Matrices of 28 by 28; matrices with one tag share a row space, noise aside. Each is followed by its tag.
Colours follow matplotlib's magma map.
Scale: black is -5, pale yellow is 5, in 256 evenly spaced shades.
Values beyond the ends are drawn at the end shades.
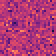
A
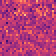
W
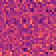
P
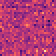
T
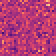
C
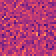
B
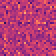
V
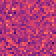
A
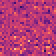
T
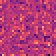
T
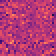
A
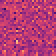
B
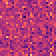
P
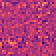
C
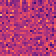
P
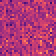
P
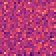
V
